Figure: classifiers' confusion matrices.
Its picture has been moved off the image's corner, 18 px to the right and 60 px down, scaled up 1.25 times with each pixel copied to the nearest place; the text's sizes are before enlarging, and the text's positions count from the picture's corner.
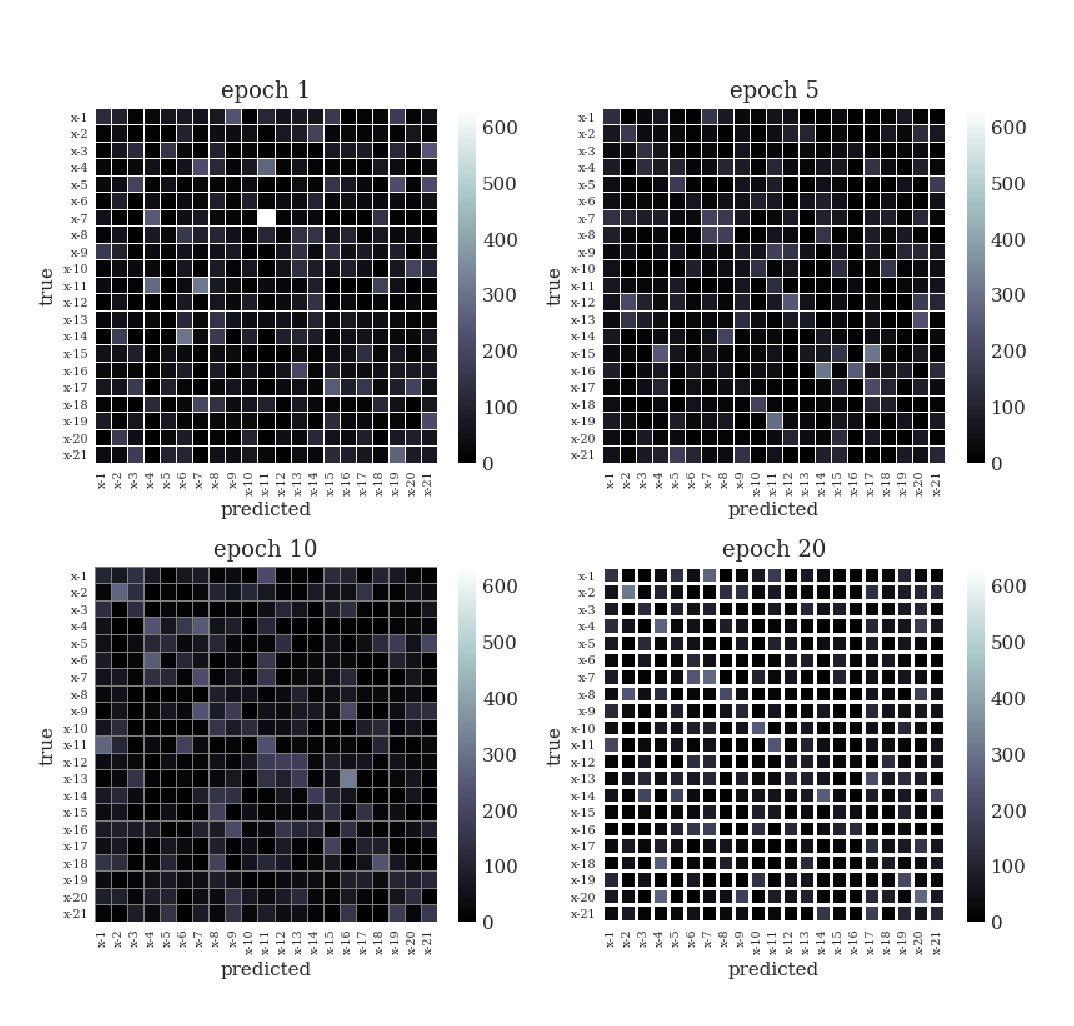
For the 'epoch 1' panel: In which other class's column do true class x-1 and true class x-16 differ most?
x-9
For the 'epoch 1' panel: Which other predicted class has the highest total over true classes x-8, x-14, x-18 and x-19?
x-6
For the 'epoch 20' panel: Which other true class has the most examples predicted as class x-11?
x-1
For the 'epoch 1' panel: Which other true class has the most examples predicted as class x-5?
x-3
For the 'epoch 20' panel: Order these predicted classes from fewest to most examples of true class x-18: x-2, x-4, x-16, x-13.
x-16, x-2, x-13, x-4
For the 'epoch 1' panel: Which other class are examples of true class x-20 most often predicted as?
x-2
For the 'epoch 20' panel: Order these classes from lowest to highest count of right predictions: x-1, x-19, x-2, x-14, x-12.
x-12, x-1, x-19, x-14, x-2
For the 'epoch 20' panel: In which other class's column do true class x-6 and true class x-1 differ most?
x-7
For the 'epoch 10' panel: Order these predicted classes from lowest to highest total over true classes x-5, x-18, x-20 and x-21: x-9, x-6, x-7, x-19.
x-6, x-7, x-9, x-19
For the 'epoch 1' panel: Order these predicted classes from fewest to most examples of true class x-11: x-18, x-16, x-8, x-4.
x-16, x-8, x-18, x-4
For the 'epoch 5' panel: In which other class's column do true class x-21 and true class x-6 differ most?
x-5
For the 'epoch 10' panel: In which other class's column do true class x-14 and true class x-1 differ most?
x-11
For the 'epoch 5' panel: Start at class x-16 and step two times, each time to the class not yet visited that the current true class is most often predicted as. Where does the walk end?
x-8
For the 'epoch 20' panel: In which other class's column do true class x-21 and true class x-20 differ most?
x-4
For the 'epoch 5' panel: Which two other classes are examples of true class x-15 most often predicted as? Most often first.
x-17, x-4
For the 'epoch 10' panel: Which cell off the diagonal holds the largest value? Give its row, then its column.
x-13, x-16
